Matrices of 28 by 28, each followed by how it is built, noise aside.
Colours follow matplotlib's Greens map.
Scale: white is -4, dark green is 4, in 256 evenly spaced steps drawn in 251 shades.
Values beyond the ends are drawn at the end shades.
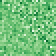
upper triangular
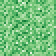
repeating rows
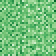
repeating rows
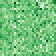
uneven columns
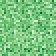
repeating columns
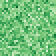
noise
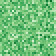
repeating rows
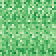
repeating columns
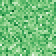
noise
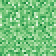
repeating columns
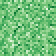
repeating rows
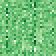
uneven columns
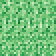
repeating columns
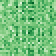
blocks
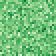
noise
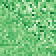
upper triangular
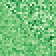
upper triangular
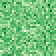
repeating rows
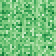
blocks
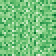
repeating rows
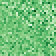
upper triangular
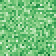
noise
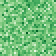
noise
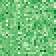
uneven columns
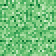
repeating columns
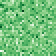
uneven columns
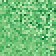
upper triangular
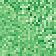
upper triangular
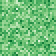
repeating rows
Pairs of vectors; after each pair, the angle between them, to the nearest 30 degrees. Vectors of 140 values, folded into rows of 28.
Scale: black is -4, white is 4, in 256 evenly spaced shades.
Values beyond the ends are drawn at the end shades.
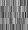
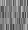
30 degrees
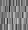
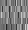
90 degrees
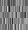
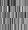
30 degrees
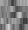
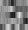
30 degrees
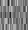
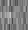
150 degrees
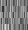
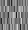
90 degrees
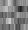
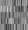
60 degrees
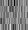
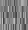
60 degrees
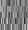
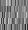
150 degrees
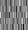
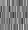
150 degrees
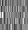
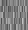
60 degrees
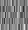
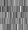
60 degrees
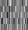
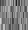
90 degrees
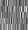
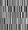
150 degrees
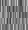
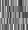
30 degrees
